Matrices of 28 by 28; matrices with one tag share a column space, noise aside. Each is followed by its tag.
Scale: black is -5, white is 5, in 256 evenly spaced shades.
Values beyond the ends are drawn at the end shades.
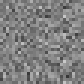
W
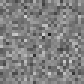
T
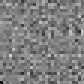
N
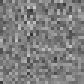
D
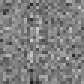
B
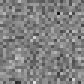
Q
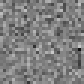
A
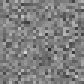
A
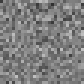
D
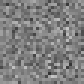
N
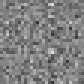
N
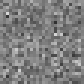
T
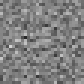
B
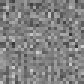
A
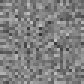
A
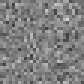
D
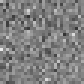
D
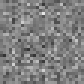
T
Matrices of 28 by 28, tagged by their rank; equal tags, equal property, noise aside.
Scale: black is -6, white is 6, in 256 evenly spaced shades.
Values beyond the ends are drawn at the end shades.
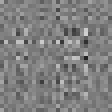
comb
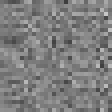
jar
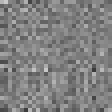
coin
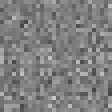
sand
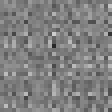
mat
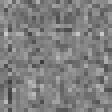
jar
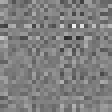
mat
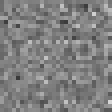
jar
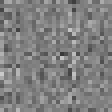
coin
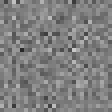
jar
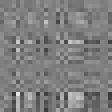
comb
